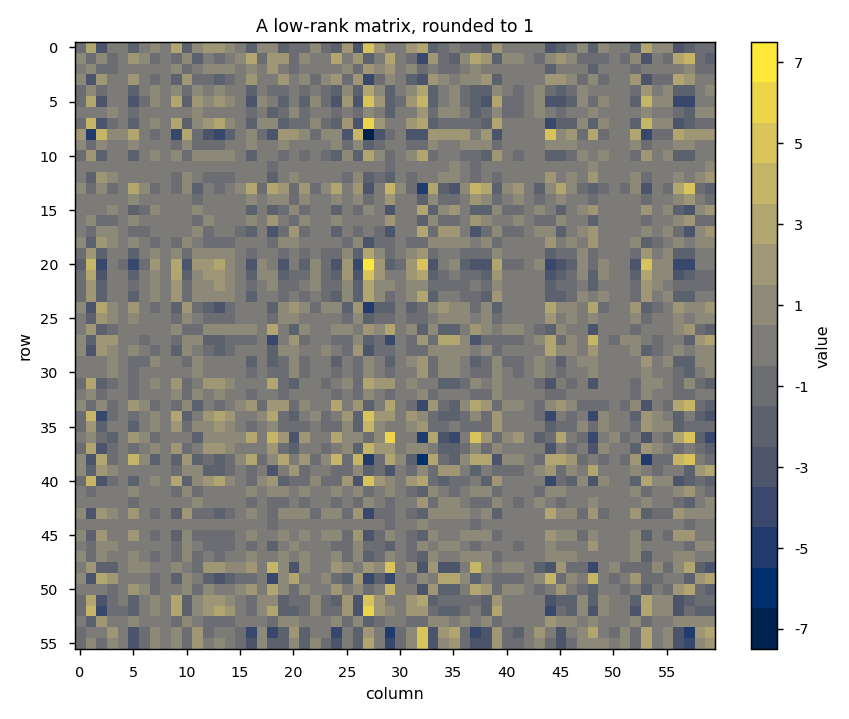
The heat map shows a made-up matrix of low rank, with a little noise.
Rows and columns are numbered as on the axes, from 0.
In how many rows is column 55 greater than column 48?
25
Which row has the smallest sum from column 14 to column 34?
54
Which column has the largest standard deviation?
27
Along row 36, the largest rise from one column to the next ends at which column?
33
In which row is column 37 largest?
36
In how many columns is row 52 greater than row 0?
13
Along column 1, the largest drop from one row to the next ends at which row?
8
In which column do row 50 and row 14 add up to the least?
32
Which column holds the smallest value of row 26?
48
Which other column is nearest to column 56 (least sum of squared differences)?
5
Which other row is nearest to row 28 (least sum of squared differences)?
18
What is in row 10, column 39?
2
